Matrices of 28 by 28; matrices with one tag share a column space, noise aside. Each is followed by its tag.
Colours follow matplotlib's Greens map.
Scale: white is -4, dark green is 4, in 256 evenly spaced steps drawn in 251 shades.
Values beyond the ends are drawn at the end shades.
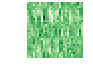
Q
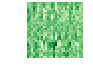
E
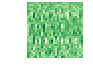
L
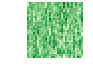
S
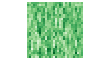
S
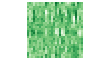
Q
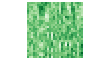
E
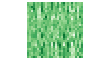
E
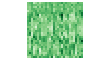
L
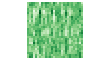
Q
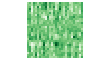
E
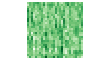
S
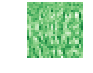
L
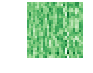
S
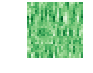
Q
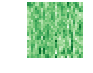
S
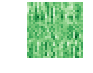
E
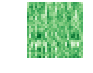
E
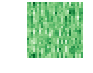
Q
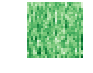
S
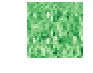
L
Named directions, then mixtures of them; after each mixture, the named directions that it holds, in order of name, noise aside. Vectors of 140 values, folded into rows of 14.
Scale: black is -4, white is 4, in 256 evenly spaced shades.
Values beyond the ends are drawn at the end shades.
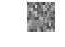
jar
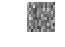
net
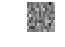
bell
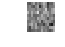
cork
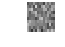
jar.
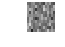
jar, net.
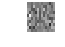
bell, net.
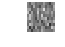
bell, cork, net.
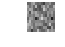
jar, net.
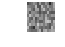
bell, jar.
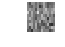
cork, net.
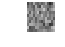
bell, cork, jar.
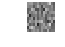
bell.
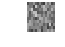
jar.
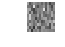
bell, net.
